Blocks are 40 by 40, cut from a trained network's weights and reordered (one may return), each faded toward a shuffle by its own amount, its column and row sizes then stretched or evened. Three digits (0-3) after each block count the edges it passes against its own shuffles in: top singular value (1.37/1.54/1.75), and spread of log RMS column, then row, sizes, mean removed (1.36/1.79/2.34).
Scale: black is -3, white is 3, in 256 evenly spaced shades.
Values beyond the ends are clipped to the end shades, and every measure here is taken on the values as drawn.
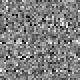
1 0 2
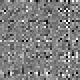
2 3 3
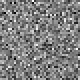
1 0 1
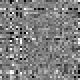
3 3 3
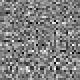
3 1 2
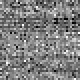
2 1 0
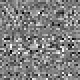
1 0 3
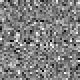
2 1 1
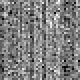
3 1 1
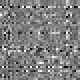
2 1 3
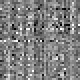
2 1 2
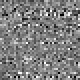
0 0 3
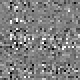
0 2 3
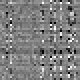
3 3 1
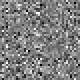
1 2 0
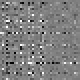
1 3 3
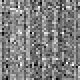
3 0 1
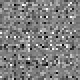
0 2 3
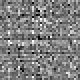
2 2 0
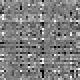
2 3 2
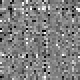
1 3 2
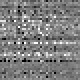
3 2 3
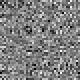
1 1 2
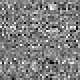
2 0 3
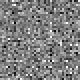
0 1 2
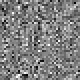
2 2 1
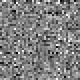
0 1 2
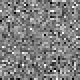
0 1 1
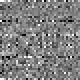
2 1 3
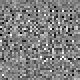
2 0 3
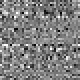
3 1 3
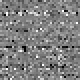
0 0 3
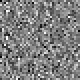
1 1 0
